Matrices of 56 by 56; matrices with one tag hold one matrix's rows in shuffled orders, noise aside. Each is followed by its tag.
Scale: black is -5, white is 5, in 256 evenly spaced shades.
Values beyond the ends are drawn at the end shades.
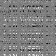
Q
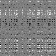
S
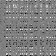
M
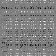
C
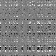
S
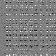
M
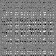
C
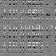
Q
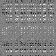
C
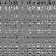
S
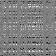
Q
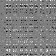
M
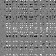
M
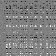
M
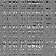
Q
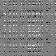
Q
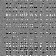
M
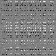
C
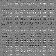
C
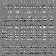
C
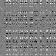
M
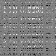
Q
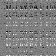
M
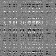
Q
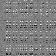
M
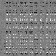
M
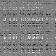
Q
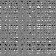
S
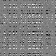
Q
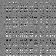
M
